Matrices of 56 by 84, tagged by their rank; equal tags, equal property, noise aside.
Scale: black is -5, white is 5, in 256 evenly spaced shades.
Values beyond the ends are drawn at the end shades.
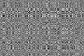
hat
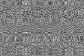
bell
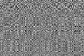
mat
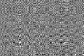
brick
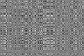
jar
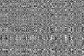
mat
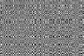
hat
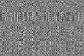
brick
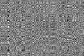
brick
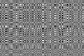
jar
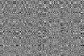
mat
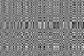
jar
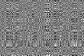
mat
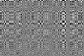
jar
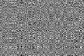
brick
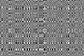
jar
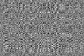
brick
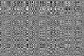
hat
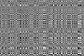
jar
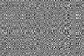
mat
